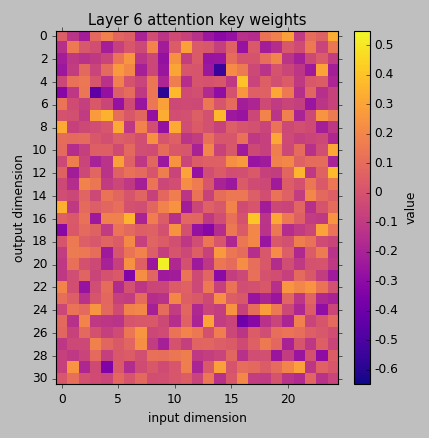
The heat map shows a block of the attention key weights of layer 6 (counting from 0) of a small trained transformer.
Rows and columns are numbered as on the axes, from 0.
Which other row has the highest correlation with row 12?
10
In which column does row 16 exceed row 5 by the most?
9
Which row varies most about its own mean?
5
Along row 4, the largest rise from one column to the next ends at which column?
16
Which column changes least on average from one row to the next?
2
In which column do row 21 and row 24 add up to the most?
7
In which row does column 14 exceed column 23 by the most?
23
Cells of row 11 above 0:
15
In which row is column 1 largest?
29
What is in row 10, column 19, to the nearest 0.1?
0.2
